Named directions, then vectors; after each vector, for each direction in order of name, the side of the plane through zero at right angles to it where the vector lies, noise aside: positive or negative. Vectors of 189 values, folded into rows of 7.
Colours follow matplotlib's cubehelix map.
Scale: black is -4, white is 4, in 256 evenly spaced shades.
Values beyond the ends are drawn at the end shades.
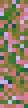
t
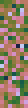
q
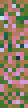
negative, negative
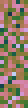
negative, positive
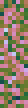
positive, negative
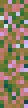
negative, negative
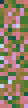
positive, negative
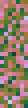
negative, positive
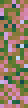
positive, positive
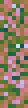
negative, negative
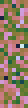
positive, positive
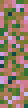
negative, positive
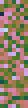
positive, negative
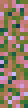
negative, positive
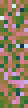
negative, negative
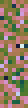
positive, positive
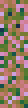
negative, positive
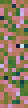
positive, positive
